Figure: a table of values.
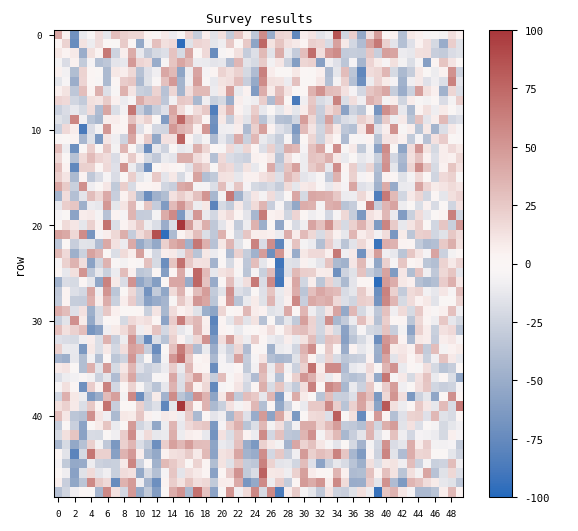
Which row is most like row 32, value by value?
8
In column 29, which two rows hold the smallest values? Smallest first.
7, 0
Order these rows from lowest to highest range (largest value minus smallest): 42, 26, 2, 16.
16, 42, 2, 26
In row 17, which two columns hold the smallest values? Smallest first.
39, 11
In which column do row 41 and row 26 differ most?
27
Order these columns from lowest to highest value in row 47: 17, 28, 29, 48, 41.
41, 28, 48, 29, 17
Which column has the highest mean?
40
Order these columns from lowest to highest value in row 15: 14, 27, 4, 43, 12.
4, 27, 43, 14, 12
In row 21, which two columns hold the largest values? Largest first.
12, 3
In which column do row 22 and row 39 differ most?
13
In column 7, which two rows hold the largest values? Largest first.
38, 0
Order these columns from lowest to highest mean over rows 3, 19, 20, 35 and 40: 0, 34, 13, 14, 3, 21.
3, 21, 13, 0, 14, 34
